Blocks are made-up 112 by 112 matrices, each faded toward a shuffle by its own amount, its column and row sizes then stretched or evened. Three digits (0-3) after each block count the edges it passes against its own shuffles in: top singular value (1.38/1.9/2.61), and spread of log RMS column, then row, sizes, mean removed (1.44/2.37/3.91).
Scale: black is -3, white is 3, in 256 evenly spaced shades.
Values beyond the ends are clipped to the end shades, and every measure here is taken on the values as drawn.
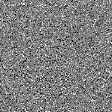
1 1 1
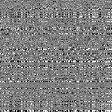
3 1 3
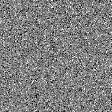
1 1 0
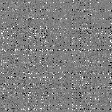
0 2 2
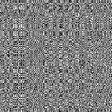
3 2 0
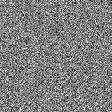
2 0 0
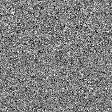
0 0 1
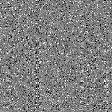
2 1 0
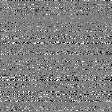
1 0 3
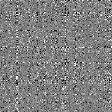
2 2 2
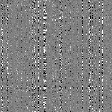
3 3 1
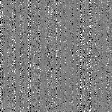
1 3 0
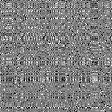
3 0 2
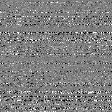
2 0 3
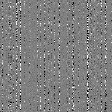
2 3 0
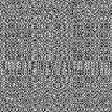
3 0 1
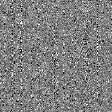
1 2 0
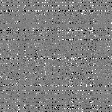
2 2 3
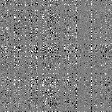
1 3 2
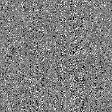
1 2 1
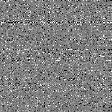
2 1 2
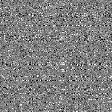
2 0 2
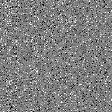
2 1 0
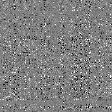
1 2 2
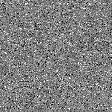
1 0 1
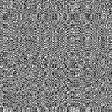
3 1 0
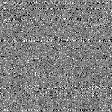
2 0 2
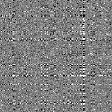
3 2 2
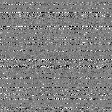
2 0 3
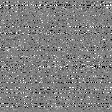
2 0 3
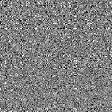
2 1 2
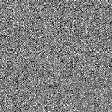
2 0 1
